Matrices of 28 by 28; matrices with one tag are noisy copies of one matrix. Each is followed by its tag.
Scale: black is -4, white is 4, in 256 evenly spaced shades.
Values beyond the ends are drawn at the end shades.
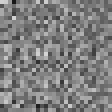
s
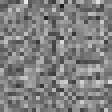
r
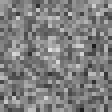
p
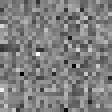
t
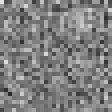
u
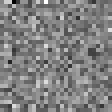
s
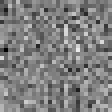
t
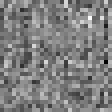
u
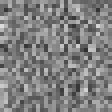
t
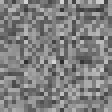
r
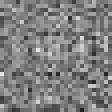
p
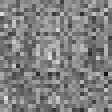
p
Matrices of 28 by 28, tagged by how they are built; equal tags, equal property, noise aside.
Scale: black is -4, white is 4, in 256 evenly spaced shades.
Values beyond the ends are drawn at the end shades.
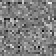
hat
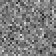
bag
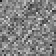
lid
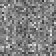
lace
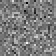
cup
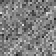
lid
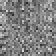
lace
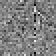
cup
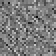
bag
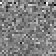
hat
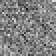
bag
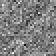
lid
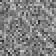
bag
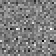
hat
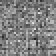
lace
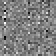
cup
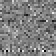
hat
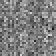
lace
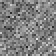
lid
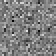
cup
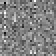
cup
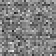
lace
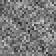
bag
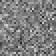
lid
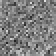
lid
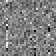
cup
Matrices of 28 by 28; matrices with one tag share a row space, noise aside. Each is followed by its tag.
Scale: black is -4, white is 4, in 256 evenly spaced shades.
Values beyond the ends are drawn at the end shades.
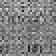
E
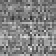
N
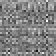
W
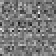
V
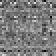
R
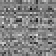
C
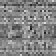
N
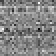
V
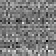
W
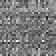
W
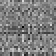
E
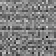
W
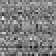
C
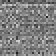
W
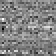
C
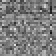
R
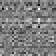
V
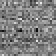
C
